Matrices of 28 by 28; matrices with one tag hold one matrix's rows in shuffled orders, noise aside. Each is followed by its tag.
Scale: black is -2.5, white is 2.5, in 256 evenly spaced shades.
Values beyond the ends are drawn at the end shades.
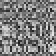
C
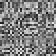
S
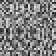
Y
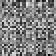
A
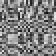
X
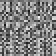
Y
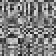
X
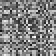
C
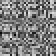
C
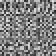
Y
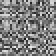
C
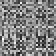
A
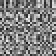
Y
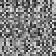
Y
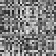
S
